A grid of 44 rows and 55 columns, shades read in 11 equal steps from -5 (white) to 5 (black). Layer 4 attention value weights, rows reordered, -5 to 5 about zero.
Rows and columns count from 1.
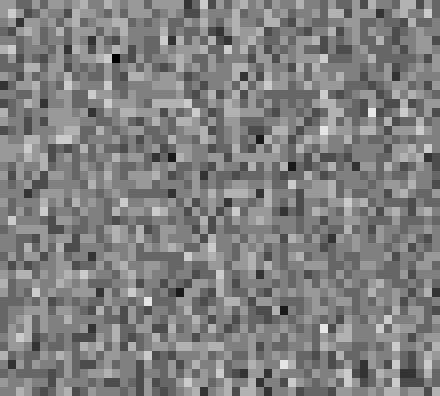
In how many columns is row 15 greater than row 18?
18
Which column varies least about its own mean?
45
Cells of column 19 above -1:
27
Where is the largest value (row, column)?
7, 15
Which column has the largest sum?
46
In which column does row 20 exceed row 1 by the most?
26
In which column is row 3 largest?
3
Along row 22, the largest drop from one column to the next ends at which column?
34
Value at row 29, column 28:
-1
